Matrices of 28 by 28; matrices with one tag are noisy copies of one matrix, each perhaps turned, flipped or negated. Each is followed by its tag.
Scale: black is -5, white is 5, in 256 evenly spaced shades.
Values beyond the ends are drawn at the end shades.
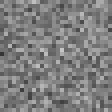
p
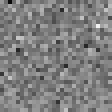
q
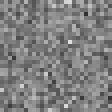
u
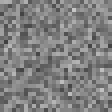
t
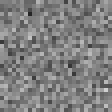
u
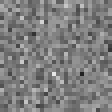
u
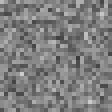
t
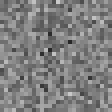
u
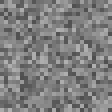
t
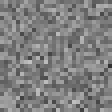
t
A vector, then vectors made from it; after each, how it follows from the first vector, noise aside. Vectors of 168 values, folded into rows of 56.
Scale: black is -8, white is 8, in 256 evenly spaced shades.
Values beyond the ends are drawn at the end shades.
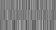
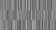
negated.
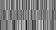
scaled up.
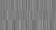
shrunk.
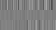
wrapped around, negated, partly zeroed.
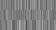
copied.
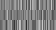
scaled up.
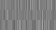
shrunk.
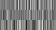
scaled up.
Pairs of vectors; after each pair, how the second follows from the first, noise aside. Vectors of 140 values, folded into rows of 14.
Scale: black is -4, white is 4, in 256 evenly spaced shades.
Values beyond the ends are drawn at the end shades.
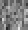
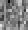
reversed, negated.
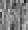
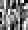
scaled up.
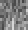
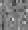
partly zeroed.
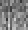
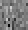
negated, partly zeroed.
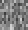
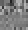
wrapped around, negated, partly zeroed.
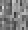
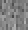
reversed, shrunk.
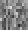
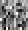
scaled up.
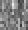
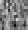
reversed, negated.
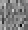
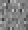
partly zeroed.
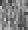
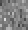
partly zeroed.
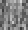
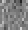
negated, partly zeroed.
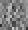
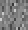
wrapped around, negated, partly zeroed.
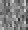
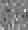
partly zeroed.
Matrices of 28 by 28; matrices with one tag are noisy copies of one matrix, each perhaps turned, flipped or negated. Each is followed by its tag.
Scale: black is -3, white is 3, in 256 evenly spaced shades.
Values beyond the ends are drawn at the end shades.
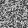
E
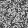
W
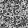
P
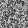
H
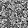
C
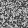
H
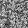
C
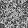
W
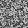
H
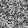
P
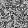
E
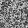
P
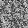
P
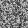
H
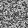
H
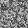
C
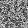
E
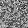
E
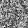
P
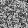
P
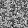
C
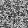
W
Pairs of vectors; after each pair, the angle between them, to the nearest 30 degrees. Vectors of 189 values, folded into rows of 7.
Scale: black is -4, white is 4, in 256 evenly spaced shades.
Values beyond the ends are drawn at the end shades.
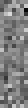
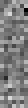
30 degrees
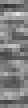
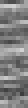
120 degrees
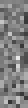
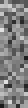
90 degrees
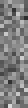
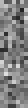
120 degrees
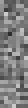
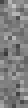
120 degrees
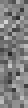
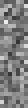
60 degrees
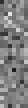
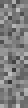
60 degrees
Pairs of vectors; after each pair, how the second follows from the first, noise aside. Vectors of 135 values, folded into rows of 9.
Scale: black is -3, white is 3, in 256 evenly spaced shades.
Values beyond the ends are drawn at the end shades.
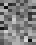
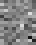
reversed, partly zeroed.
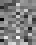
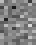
wrapped around, shrunk.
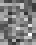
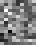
reversed.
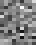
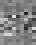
reversed, partly zeroed.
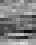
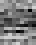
wrapped around.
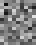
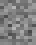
reversed, shrunk.
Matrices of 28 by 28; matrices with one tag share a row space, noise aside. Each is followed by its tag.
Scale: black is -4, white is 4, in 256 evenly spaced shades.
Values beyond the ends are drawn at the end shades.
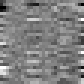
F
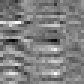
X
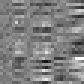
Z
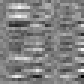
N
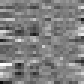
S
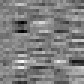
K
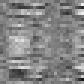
N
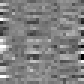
F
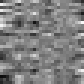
S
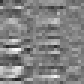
X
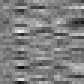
K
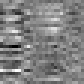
X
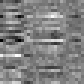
X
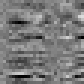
N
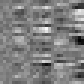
Z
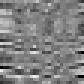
S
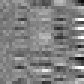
Z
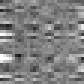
S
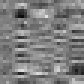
K
